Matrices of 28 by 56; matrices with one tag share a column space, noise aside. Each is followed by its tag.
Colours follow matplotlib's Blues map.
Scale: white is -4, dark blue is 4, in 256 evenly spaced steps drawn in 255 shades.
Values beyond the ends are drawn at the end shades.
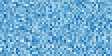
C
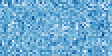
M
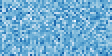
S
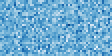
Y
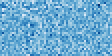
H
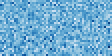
C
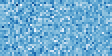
Y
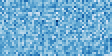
S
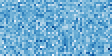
C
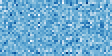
M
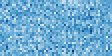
Y
